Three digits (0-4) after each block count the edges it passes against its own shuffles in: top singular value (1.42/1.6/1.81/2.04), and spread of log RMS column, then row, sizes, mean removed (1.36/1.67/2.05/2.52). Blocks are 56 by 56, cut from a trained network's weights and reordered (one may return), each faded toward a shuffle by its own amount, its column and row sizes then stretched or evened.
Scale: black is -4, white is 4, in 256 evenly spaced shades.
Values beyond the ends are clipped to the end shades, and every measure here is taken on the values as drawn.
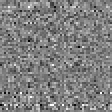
2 1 3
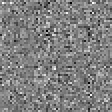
0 3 2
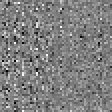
0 4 1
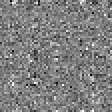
1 2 1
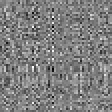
4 4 2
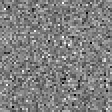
0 0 0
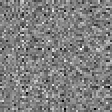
3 2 2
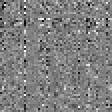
1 4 3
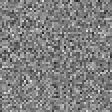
2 1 0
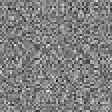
4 0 2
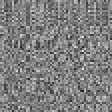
3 1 1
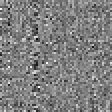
2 3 0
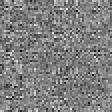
4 3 1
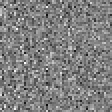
1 2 0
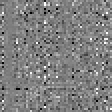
1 4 2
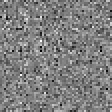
2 3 2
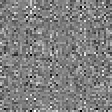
3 4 3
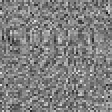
3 1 0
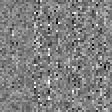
1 4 0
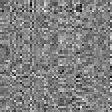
4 3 2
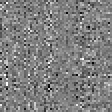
2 4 1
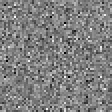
0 1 1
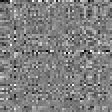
4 3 4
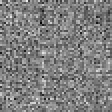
2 2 1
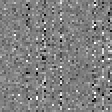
0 4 0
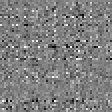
2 3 4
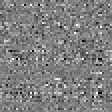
2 1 4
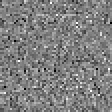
0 0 1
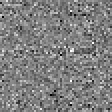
1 1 2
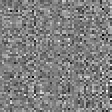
4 4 2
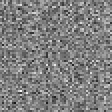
3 1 2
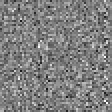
2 3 0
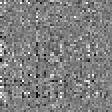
3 3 3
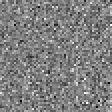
0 0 0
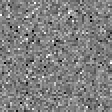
0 0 0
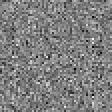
0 2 1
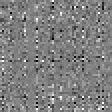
3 4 3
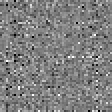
1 2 3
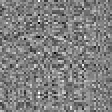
3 3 2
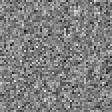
1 0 0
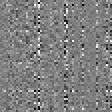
3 4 1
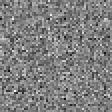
1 0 2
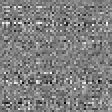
4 3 4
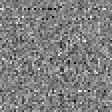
1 0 3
